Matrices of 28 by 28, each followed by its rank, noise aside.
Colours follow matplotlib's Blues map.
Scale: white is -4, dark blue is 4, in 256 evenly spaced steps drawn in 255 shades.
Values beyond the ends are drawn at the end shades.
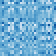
two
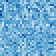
eight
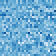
six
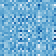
three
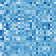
three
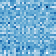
four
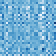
three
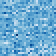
six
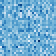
six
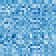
four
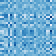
two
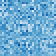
six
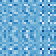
two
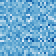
four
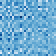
three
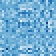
four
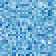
six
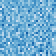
eight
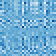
three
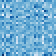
three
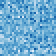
eight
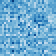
six
